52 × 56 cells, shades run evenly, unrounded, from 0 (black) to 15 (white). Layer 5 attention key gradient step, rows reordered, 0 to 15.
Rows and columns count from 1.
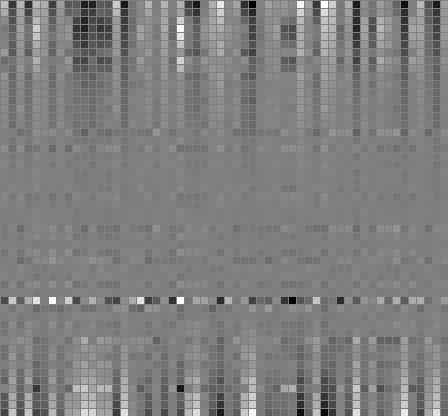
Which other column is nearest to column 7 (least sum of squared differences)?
2
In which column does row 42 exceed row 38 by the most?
37
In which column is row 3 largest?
23
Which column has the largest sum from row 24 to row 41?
7
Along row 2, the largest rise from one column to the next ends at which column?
41
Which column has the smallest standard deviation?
33
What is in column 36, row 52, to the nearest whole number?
6
